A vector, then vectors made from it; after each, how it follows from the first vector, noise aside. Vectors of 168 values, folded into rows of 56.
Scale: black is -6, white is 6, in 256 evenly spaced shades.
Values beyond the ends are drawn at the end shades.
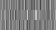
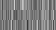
wrapped around.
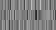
negated.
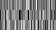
reversed, negated, scaled up.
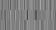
negated, shrunk.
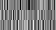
wrapped around, negated, scaled up.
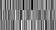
wrapped around, negated, scaled up.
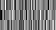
wrapped around, negated, scaled up.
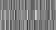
copied.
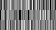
reversed, negated, scaled up.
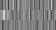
wrapped around.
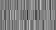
negated.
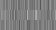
shrunk.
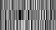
reversed, negated, scaled up.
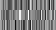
reversed, scaled up.
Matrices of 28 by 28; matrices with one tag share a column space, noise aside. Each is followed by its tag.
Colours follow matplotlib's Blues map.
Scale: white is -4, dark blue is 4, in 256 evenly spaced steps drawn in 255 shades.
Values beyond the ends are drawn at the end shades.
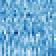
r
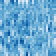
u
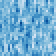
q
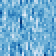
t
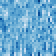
t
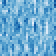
q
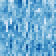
q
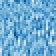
r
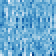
t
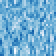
r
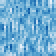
q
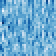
q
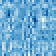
t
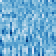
r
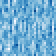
q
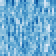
q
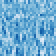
r
